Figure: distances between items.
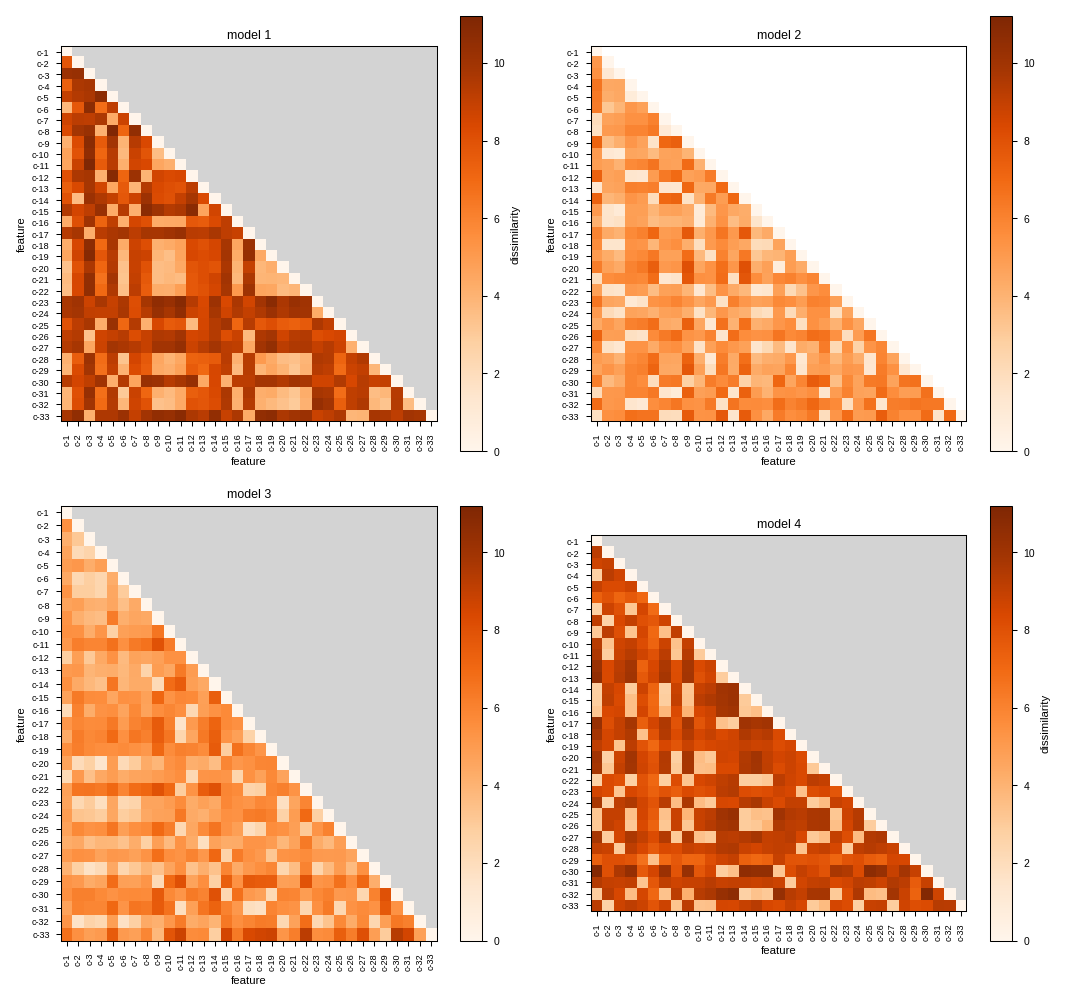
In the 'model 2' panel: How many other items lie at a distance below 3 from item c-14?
3
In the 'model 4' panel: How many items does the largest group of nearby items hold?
11
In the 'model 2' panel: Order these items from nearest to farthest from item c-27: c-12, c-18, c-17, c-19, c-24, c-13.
c-18, c-24, c-17, c-19, c-13, c-12
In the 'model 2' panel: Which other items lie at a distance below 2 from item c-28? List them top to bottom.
c-11, c-19, c-25, c-29
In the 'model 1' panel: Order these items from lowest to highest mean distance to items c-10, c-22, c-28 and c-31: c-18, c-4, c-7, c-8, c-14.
c-18, c-4, c-8, c-14, c-7
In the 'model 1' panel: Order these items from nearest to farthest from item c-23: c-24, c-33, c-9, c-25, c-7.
c-24, c-7, c-33, c-25, c-9
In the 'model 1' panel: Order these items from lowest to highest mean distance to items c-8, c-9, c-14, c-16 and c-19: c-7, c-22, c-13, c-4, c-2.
c-22, c-4, c-2, c-13, c-7
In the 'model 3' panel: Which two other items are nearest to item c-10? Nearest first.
c-5, c-26
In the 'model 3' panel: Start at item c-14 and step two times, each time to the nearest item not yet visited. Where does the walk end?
c-29
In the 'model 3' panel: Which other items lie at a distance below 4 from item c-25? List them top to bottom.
c-11, c-17, c-18, c-22, c-31
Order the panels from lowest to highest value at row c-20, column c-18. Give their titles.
model 1, model 2, model 3, model 4
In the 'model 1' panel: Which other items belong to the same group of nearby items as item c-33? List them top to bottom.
c-3, c-17, c-26, c-27
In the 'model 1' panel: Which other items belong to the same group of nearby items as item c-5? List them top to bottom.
c-7, c-13, c-15, c-30
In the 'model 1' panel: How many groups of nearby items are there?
6
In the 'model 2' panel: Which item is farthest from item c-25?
c-9
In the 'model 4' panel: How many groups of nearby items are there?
6
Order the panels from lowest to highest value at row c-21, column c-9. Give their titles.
model 1, model 3, model 2, model 4
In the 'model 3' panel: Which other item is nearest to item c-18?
c-31
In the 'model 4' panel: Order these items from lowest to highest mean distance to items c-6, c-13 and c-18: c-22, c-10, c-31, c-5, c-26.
c-5, c-31, c-10, c-22, c-26
